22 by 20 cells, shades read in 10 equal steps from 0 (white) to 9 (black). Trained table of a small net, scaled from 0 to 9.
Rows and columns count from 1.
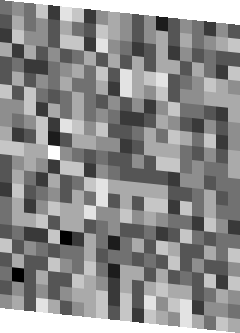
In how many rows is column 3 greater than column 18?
13
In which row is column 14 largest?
1
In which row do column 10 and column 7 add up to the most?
17
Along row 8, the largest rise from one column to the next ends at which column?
4
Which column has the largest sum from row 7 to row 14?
19
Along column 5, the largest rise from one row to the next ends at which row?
12
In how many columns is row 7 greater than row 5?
11
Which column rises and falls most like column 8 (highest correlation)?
18
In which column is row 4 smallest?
20
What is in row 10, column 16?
5
